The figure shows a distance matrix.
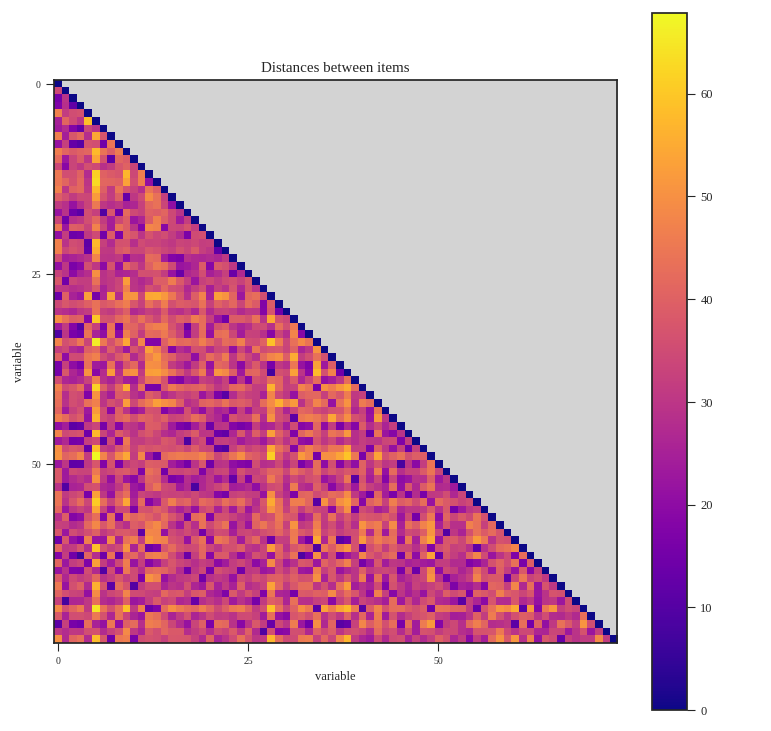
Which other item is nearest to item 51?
59
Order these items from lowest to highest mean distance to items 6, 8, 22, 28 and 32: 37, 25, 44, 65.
37, 25, 65, 44
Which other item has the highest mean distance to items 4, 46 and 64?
5
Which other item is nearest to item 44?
31
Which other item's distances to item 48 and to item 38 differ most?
28
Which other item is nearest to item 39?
52
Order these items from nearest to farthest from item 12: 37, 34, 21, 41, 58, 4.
34, 4, 21, 41, 58, 37
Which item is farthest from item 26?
9
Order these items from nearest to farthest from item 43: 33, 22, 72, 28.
22, 72, 33, 28
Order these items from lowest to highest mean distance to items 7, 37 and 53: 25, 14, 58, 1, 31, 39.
1, 39, 25, 58, 14, 31
